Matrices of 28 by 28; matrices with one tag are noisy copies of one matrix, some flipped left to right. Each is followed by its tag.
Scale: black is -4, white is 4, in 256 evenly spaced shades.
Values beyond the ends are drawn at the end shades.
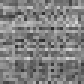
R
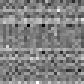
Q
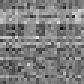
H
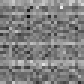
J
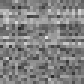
H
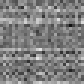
Q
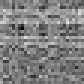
H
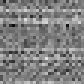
Q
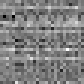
R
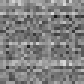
J
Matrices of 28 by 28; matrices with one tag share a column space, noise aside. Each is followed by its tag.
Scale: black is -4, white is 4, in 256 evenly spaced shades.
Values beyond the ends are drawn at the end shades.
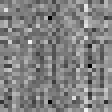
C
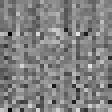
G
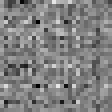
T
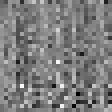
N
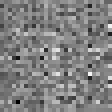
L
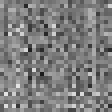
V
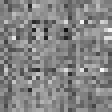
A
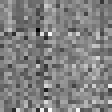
G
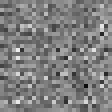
L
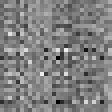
L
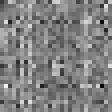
T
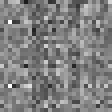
T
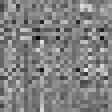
A
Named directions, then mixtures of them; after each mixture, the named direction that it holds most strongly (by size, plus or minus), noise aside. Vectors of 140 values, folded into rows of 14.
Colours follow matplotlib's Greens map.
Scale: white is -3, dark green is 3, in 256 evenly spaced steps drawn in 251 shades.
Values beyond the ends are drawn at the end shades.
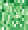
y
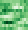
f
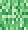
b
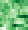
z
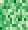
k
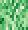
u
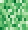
k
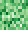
y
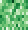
u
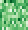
y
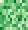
k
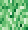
u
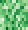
u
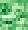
f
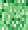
y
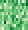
y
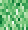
u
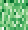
y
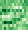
f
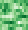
f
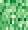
k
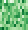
y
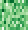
y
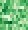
f
